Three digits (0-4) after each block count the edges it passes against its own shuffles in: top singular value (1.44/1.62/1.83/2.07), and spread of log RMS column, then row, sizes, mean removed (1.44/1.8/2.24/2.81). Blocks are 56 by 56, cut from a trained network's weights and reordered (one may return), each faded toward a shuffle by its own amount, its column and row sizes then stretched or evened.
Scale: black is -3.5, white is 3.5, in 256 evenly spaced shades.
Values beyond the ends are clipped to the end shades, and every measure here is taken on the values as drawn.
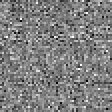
2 0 1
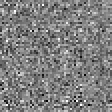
3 2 2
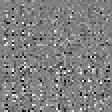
0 3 3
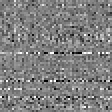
1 0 4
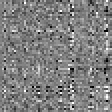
4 4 2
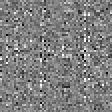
1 3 2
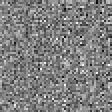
1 2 0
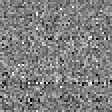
2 0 2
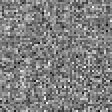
1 0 1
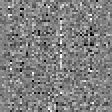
1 3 1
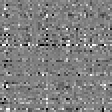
1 2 4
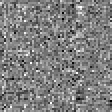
3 2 0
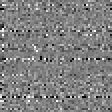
3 1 4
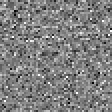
1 0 0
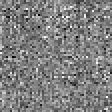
1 0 2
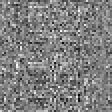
3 3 0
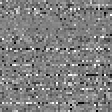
3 1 4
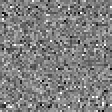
0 1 2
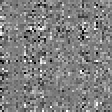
0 4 3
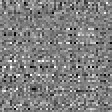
2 1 4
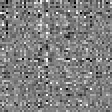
3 3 4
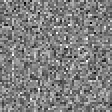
1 0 0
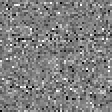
0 0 2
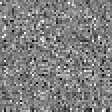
3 1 1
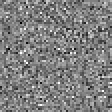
1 1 2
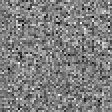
0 2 0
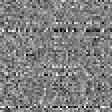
4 2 3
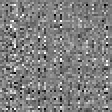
1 4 2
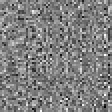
4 3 0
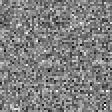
0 0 0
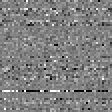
3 1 4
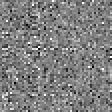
3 2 0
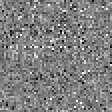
2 1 1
